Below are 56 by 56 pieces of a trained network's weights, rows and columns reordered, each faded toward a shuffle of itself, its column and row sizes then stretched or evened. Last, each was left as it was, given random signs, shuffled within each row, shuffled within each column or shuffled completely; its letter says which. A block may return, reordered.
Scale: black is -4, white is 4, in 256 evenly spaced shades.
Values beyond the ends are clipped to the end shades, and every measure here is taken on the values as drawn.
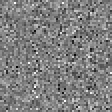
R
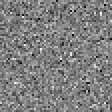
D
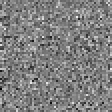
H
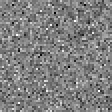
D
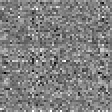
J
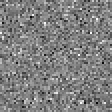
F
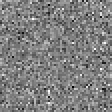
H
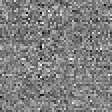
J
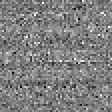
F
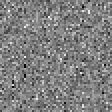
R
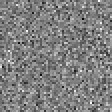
D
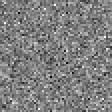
D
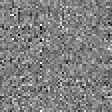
J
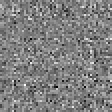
H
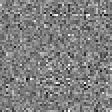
J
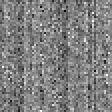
R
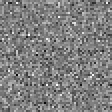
F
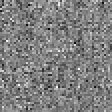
J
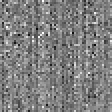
J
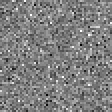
D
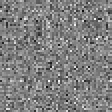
J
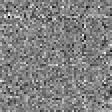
H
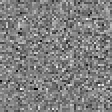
J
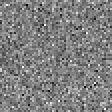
D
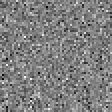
R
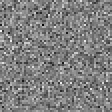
F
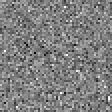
D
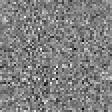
J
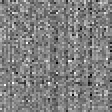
J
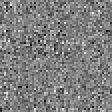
H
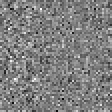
J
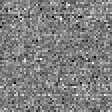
F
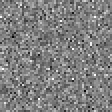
D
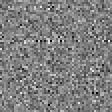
H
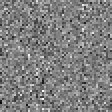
R
